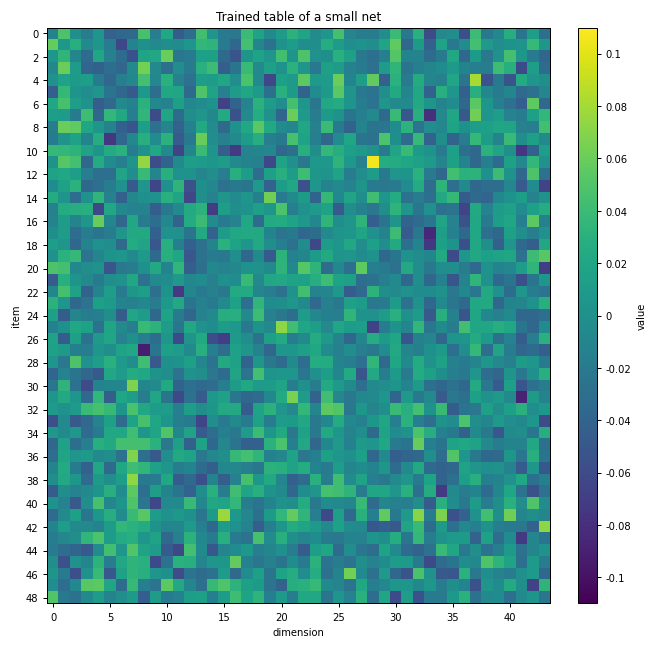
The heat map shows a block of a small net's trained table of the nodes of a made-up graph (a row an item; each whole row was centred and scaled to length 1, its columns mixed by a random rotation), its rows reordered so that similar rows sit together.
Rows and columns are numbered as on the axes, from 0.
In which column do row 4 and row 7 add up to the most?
37
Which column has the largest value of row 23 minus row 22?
11
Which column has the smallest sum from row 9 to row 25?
33
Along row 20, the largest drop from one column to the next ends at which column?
43
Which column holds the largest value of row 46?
26
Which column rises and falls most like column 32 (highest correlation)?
8
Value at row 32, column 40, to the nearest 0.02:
0.02
